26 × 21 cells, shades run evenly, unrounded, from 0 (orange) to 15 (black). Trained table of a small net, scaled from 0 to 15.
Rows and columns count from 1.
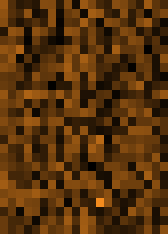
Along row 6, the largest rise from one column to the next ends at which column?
4
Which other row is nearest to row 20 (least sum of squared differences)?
1
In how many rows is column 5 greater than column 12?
18
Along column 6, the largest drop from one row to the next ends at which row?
22
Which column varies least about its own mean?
2
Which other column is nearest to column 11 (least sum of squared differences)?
19
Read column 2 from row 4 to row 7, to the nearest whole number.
6 8 7 6
